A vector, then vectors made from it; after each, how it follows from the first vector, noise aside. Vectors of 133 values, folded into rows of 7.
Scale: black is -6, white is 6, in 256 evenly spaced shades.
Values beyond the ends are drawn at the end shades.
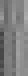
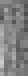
negated.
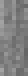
wrapped around, negated, shrunk.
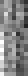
negated, scaled up.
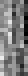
reversed, scaled up.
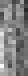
negated, scaled up.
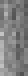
negated.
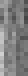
negated.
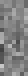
sign-scrambled.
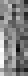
negated, scaled up.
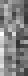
negated, scaled up.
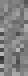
sign-scrambled.
